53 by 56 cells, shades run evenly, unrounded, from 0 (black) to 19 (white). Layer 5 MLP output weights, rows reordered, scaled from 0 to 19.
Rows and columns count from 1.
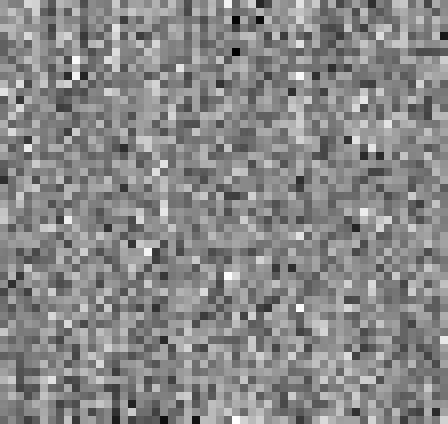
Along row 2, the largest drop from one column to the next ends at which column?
6
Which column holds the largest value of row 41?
9
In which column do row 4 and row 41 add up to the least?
11
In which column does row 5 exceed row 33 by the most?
4
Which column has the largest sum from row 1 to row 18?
38
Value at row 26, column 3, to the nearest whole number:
14
